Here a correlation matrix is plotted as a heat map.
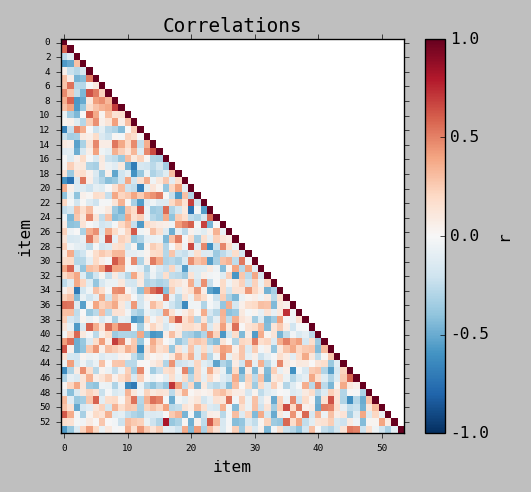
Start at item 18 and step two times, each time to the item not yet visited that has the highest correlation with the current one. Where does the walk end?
51
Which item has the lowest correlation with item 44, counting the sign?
24
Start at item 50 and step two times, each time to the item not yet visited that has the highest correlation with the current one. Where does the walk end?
37
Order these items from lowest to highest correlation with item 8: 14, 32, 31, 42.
32, 42, 31, 14
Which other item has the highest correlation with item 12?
23
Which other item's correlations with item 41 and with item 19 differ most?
1
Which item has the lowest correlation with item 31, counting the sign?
19
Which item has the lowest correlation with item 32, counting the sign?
27
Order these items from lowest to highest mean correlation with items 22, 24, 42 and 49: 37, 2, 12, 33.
12, 2, 33, 37
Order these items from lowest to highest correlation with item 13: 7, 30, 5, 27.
7, 27, 30, 5
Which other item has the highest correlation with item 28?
20
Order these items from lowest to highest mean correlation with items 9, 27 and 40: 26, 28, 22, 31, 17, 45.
28, 26, 22, 45, 17, 31
